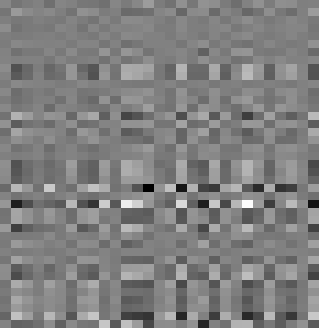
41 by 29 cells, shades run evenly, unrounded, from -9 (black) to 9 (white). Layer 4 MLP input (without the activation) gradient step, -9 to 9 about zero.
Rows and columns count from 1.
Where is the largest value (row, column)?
26, 23
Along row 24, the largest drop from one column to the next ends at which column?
17
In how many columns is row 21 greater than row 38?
14
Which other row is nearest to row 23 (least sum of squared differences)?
34
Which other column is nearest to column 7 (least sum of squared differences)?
1
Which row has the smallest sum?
24
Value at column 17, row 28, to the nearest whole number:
-3
